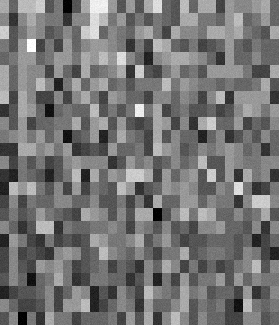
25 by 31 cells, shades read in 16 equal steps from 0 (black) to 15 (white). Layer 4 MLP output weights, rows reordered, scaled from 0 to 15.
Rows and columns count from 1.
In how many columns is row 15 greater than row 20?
17
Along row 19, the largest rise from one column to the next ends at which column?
2
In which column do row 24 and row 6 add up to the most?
10
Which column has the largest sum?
11
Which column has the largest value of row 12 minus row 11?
8
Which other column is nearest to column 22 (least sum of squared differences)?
26
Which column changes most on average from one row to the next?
16
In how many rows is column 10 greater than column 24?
9
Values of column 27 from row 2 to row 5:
11 10 6 6
